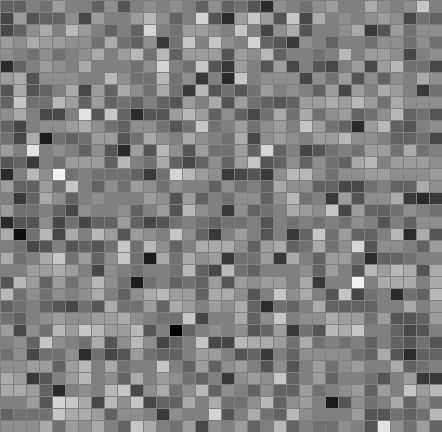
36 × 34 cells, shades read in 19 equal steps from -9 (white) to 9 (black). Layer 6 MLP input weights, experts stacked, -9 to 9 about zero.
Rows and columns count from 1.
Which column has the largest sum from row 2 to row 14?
18
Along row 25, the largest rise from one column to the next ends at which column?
28
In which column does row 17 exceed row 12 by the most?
26
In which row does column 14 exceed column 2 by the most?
9
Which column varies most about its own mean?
5
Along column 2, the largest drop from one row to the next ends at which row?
21
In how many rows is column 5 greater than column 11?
15
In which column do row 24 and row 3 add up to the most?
11
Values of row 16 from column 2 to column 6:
2 2 -2 1 -5
